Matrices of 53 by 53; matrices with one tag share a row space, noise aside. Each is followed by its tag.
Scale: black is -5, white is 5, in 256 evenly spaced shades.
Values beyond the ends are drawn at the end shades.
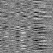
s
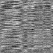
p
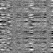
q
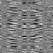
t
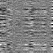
q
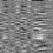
s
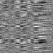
s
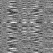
t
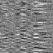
s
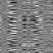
t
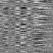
s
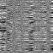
q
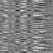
s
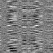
t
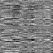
p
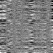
q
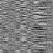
s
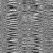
t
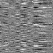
s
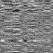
p
